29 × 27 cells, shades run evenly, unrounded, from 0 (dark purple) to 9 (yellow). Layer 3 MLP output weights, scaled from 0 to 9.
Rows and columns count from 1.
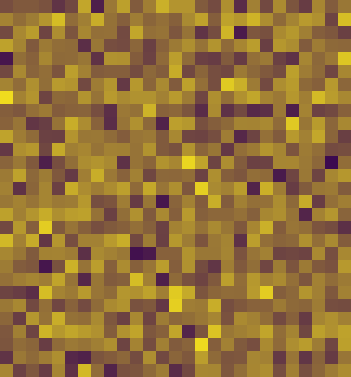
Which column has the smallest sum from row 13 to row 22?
13
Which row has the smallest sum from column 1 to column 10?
28
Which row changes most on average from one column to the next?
15
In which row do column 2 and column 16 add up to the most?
27
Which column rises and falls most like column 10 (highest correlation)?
14
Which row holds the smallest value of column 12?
20
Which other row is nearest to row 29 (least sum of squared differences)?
25
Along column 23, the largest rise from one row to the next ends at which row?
10
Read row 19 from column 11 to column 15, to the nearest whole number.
3 5 2 6 5
